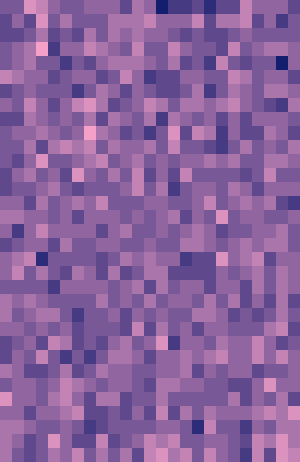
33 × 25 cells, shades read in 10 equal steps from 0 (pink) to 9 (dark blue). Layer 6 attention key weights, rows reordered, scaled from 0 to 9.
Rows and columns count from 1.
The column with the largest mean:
21
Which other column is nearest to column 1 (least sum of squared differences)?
2
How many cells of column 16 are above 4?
15
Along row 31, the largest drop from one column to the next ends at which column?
18
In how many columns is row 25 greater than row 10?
11
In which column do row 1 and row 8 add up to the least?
3
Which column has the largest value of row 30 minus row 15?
9
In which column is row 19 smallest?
19
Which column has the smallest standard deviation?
10
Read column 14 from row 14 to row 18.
3 4 4 4 5
